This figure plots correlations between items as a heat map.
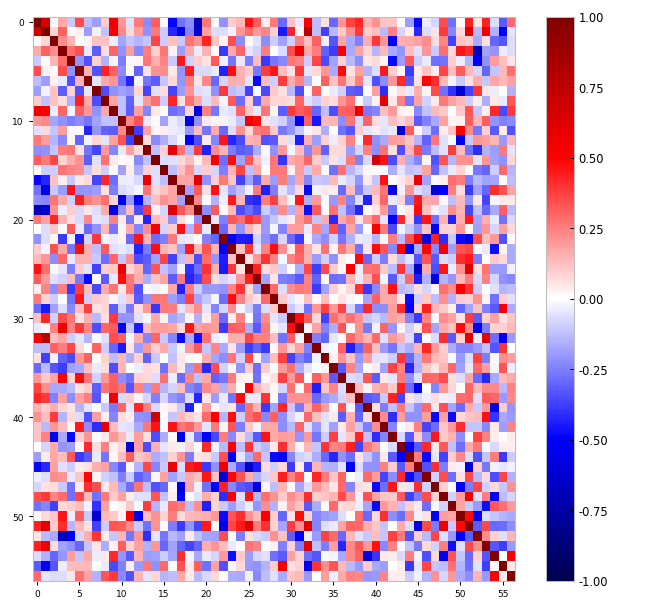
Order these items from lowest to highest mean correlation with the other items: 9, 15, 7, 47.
7, 47, 15, 9
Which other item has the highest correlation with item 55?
29
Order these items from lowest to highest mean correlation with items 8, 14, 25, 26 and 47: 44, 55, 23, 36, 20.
55, 44, 36, 20, 23
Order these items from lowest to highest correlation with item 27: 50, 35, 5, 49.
35, 49, 5, 50
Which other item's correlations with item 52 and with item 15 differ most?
3
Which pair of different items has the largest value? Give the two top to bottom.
1, 32
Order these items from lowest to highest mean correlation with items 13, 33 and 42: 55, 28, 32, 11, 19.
32, 28, 11, 19, 55
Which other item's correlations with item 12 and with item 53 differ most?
40
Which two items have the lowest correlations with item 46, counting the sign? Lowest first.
22, 44
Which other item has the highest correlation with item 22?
45
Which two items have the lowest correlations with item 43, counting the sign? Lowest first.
11, 44
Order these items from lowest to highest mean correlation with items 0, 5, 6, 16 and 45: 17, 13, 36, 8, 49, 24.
17, 24, 49, 13, 36, 8
